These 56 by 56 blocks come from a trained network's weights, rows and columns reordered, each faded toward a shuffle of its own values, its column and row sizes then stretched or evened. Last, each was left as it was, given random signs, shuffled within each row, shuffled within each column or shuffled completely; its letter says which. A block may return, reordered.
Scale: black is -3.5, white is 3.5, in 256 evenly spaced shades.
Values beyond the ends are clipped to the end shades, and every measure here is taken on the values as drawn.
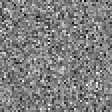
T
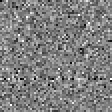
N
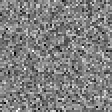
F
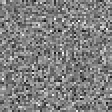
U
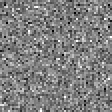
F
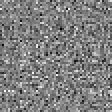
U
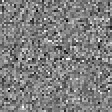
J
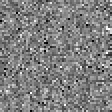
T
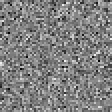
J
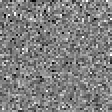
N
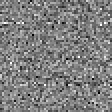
N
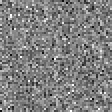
T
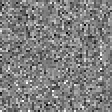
T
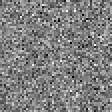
F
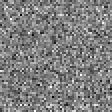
N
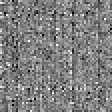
U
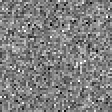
F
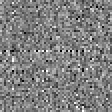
U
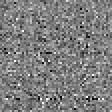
J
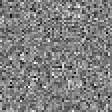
U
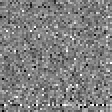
N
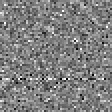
N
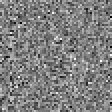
T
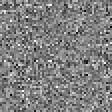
J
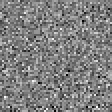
N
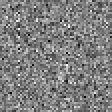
T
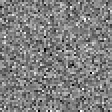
F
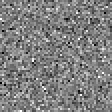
F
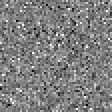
F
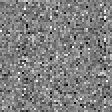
T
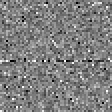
N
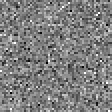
T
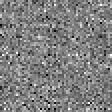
U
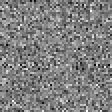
N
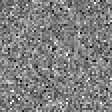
F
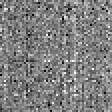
U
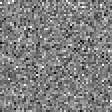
F
